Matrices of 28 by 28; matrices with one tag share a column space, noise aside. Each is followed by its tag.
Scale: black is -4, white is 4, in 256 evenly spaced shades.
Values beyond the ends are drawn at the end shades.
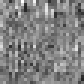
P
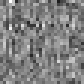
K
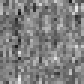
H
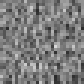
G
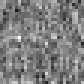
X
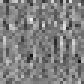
K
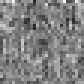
K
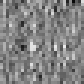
P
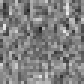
G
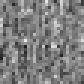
H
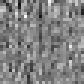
P
